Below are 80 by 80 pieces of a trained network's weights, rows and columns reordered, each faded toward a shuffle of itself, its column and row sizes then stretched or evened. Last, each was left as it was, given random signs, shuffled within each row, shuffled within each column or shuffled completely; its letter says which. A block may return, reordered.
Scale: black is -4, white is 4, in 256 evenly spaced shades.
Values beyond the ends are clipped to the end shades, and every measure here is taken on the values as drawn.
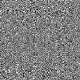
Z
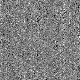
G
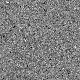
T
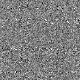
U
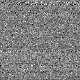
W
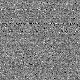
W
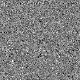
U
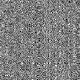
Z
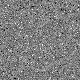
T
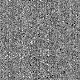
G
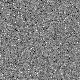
T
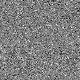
W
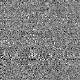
Z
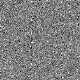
G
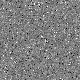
T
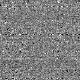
Z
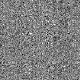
Z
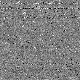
W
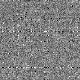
Z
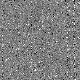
G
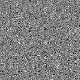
Z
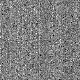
G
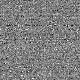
W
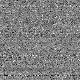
W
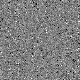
G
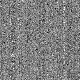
G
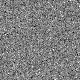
T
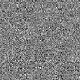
Z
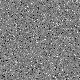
T
